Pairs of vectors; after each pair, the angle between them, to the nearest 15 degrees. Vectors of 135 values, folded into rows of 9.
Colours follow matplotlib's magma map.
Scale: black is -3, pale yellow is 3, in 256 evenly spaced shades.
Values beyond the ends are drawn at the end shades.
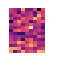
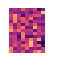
75 degrees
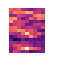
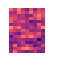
45 degrees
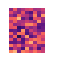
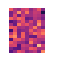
90 degrees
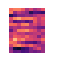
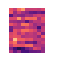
30 degrees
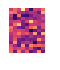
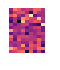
90 degrees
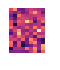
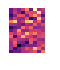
75 degrees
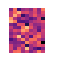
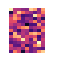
60 degrees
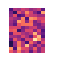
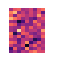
135 degrees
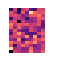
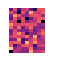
30 degrees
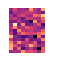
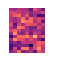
135 degrees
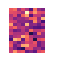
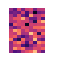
150 degrees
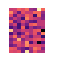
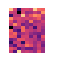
75 degrees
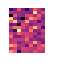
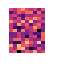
90 degrees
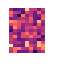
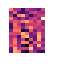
75 degrees
